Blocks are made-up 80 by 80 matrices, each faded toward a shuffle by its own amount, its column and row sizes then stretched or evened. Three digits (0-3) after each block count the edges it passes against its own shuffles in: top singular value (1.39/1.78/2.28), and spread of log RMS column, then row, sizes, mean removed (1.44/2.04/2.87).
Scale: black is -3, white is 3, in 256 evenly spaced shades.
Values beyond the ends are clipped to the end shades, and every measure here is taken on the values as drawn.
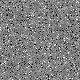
0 0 0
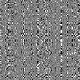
3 3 1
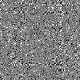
2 1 1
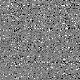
1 1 2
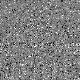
1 1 1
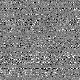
2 0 3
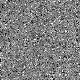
1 1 0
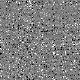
0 2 2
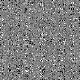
1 2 2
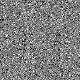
0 1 2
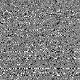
2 0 2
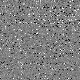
0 0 2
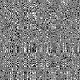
3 2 1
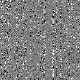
2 3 0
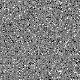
0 1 2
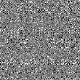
2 1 2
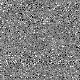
0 0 2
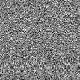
2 0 0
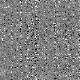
0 3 2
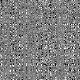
2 3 2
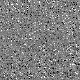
0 1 1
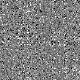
0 2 2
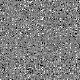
1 2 2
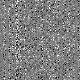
0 3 1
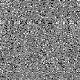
2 0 1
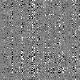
0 3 2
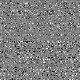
0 0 3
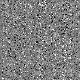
0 2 0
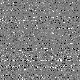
1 0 3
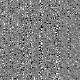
0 3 0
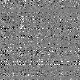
0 2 3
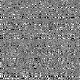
3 1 3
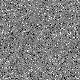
1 0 1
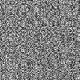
3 1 0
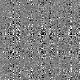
2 3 2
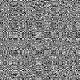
3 0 2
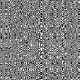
3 3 1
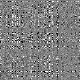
2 3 3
